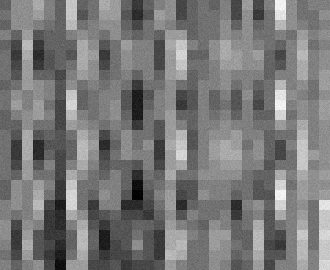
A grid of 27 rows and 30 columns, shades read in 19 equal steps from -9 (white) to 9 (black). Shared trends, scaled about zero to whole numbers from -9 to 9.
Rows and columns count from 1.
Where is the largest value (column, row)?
13, 20
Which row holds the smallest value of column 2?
11
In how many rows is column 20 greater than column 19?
5
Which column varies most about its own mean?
26
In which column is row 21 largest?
6
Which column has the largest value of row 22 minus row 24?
17
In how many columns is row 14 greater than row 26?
5
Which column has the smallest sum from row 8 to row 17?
28
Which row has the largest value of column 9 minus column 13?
25
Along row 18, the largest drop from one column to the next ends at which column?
7
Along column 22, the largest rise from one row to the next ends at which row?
21
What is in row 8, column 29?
0
